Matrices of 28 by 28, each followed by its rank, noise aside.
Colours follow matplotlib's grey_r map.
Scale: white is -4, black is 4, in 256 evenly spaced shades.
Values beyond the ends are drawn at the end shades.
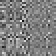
three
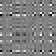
one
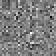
six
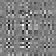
two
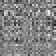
four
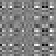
one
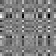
one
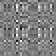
two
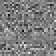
six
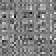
three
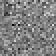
six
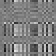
one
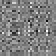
three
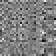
four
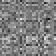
three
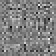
four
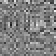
four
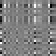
one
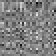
three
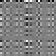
one
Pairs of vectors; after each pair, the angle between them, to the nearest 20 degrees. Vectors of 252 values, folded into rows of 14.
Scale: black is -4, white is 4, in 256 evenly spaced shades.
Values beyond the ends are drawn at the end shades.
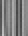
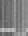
60 degrees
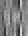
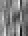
160 degrees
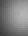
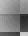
120 degrees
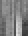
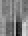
160 degrees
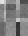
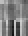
60 degrees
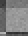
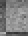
20 degrees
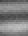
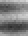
160 degrees
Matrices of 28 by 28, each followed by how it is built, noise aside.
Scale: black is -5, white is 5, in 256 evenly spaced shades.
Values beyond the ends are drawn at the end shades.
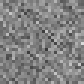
Toeplitz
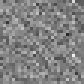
Toeplitz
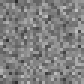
repeating rows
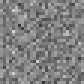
repeating rows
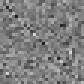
diagonal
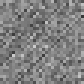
Hankel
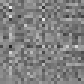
low rank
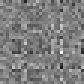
low rank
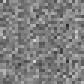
repeating rows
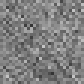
Toeplitz
